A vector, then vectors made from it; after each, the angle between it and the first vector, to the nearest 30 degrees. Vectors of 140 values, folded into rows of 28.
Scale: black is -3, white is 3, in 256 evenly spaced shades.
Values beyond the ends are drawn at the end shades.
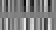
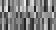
150 degrees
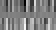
30 degrees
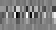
90 degrees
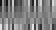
60 degrees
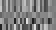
120 degrees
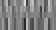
150 degrees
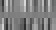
150 degrees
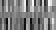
150 degrees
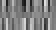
30 degrees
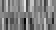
150 degrees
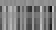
90 degrees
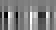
90 degrees
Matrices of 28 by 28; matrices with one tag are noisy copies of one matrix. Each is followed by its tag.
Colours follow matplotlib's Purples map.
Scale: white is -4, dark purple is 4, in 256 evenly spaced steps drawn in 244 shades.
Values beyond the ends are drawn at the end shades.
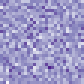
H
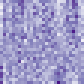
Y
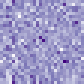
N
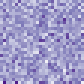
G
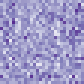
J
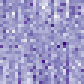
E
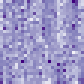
Y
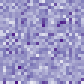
G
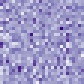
H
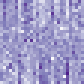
E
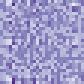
N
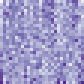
Y
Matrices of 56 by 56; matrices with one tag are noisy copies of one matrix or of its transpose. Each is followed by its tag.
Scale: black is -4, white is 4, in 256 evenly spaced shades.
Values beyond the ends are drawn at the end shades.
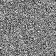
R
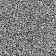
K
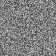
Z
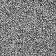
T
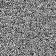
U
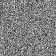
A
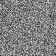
R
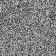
R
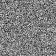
A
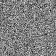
A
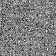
R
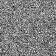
T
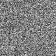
R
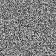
Z
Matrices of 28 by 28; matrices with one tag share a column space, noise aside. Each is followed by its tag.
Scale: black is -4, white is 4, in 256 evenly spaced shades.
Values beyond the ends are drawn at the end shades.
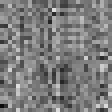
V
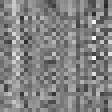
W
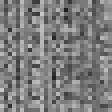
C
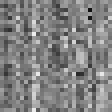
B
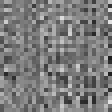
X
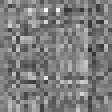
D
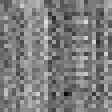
W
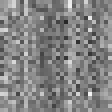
W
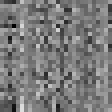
D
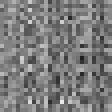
X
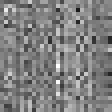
D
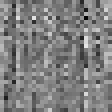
B
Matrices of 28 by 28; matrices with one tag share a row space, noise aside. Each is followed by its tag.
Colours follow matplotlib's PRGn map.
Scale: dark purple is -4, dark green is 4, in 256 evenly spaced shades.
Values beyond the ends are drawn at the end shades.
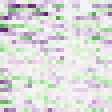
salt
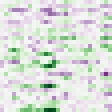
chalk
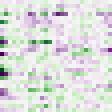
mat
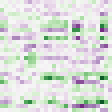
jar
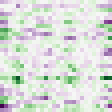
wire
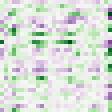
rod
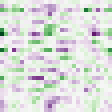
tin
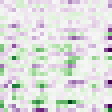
rod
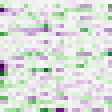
mat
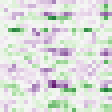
chalk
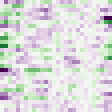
wire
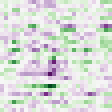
chalk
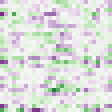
tin
